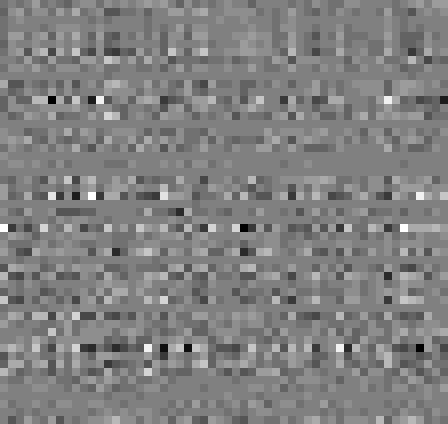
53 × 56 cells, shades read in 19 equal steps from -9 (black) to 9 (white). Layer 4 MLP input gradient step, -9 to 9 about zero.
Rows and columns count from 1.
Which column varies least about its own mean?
28
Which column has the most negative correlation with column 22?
52
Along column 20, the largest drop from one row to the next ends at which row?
25
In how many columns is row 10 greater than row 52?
12
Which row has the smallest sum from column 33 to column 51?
40
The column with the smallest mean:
31
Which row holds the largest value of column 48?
53
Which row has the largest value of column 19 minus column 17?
44
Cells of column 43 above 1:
7
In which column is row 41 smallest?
26
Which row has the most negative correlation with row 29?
34
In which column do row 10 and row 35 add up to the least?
49
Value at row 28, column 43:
1
